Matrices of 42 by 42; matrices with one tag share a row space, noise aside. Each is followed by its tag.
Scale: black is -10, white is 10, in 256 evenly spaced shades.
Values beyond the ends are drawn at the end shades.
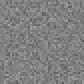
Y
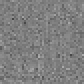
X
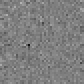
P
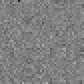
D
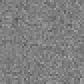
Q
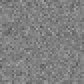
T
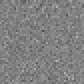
Y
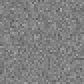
X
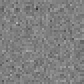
D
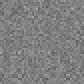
X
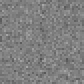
T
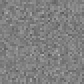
Y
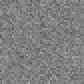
T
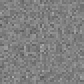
P
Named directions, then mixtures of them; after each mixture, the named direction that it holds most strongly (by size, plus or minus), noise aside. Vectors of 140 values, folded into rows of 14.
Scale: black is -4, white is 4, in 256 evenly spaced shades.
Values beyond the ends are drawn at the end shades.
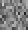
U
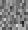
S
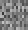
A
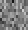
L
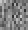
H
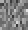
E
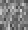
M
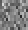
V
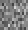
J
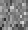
S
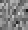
E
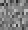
E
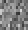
M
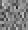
V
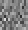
S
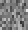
S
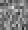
M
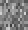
M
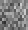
J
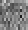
M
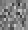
S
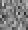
U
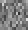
U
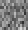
J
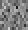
V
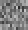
A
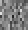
M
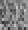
J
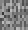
A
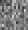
H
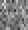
L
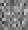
J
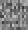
A
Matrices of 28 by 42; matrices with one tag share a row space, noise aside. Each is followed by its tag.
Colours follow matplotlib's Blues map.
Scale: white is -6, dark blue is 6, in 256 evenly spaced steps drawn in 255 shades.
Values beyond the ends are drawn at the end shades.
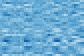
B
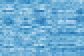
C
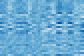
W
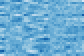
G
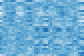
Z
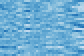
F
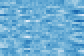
F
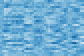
B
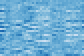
G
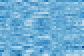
G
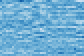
C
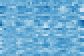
Z
